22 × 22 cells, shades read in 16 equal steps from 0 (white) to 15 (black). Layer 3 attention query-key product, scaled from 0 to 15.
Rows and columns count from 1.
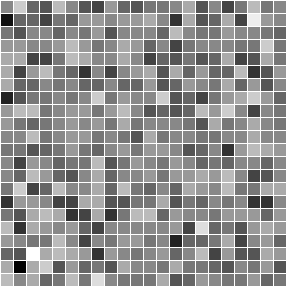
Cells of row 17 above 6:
11
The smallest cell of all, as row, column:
20, 3
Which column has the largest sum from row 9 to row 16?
9
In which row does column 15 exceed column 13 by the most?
8
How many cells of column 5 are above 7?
11
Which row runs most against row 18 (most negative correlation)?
16
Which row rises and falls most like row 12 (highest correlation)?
10
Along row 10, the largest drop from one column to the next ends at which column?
17
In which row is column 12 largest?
5
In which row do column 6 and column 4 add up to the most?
2
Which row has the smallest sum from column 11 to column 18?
14
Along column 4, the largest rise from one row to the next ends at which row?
22
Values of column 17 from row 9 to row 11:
6 5 8
